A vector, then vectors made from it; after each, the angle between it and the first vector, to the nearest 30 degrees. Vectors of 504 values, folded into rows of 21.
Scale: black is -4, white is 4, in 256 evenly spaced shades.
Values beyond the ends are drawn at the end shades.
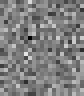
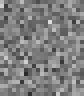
90 degrees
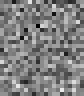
60 degrees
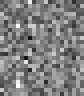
60 degrees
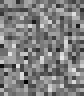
60 degrees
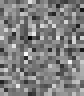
30 degrees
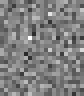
150 degrees
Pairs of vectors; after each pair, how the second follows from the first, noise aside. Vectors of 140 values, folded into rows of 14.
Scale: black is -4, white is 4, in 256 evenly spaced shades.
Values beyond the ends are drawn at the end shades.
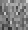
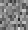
shuffled.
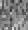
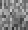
negated.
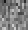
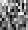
negated, scaled up.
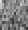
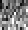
negated, scaled up.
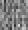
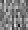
negated.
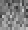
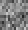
wrapped around.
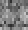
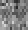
wrapped around.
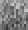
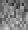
negated.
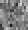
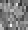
negated.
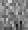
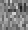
wrapped around.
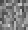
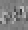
negated, partly zeroed.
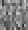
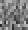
wrapped around.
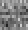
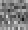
wrapped around.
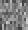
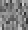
negated.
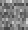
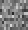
wrapped around.
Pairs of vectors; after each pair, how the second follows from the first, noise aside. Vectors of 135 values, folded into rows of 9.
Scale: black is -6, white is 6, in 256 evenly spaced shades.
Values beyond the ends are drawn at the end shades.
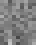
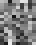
scaled up.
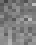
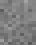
reversed, shrunk.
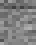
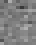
partly zeroed.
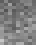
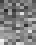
scaled up.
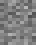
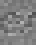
partly zeroed.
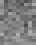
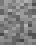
negated.
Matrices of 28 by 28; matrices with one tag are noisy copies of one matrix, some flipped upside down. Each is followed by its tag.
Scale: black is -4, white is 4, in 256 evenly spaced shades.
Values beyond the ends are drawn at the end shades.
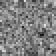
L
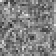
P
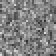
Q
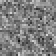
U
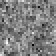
P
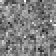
P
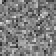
Q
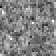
P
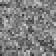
U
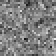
L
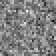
Q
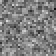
Q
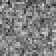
L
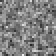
Q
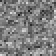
U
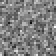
Q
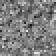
U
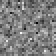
L
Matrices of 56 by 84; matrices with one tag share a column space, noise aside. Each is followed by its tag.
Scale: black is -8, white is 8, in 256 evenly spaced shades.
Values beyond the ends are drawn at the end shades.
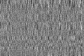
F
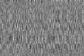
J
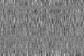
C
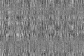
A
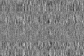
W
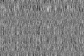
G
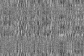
A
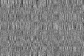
F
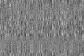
A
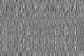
G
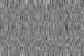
F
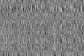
G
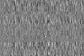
W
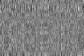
G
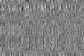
G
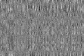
G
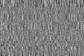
F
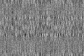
A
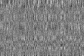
F
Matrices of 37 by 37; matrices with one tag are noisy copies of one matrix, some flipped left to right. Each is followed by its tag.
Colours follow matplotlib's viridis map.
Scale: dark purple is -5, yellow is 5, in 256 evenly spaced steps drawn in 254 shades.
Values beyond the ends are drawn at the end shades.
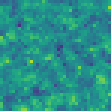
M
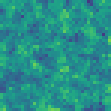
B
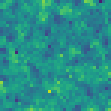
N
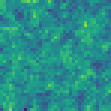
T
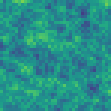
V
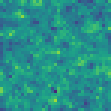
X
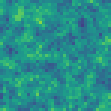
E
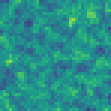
E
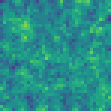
T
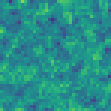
N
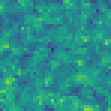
M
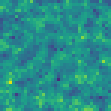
M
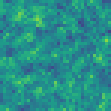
E
